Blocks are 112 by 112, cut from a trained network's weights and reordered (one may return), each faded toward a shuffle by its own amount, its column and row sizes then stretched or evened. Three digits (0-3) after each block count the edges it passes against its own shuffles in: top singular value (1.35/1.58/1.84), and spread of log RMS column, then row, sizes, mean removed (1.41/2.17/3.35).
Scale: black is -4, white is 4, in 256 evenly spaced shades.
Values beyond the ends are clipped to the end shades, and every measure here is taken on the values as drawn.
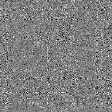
1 2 2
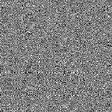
3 1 1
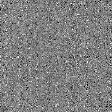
0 2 1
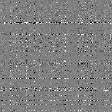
2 2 3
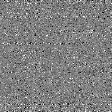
1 1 2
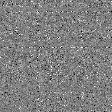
0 1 2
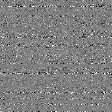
1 1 3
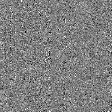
1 2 0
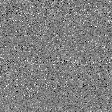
0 0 2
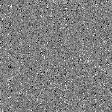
0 2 0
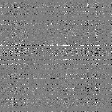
2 2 3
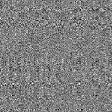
3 1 2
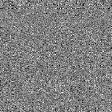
2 1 2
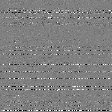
3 1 3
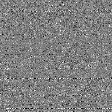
2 1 2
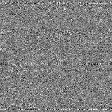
3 0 2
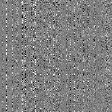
2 3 1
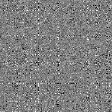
2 2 2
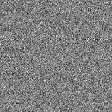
3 0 1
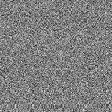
3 0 0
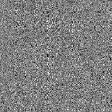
2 2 1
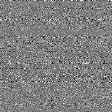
2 1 3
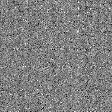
0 1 1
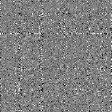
2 2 2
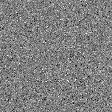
0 0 0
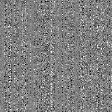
1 3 1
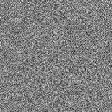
3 0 0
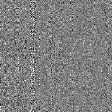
3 3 0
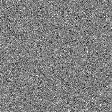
0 1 0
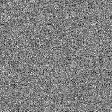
2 0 1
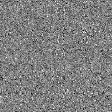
2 1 1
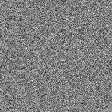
3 0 0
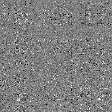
0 2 2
